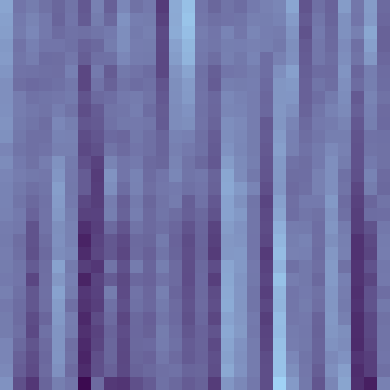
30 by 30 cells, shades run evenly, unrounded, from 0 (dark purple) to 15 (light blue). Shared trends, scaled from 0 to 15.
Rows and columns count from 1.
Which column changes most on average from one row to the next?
9
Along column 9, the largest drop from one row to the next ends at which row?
30
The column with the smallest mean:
7
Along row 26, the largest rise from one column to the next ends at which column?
22
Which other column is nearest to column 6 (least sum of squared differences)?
20
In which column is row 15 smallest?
8
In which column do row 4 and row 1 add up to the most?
15
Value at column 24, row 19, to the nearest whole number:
9
